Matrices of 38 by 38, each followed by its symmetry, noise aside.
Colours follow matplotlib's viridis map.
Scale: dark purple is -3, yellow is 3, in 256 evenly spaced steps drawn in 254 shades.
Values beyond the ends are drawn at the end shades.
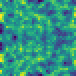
mirrored top to bottom.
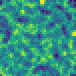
symmetric across the other diagonal.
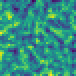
antisymmetric.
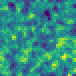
no symmetry.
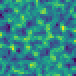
same after a half turn.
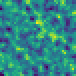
symmetric across the other diagonal.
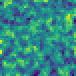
no symmetry.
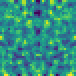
mirrored left to right.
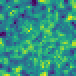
symmetric.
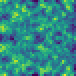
mirrored top to bottom.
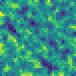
symmetric across the other diagonal.
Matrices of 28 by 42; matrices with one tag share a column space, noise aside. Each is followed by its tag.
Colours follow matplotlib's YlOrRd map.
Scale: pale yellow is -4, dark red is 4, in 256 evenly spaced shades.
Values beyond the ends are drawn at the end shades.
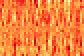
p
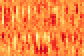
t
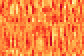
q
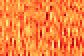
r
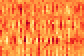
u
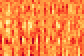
u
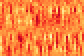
t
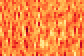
r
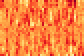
p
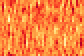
q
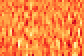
r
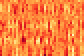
u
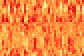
q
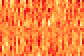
p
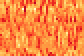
q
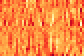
p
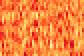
r
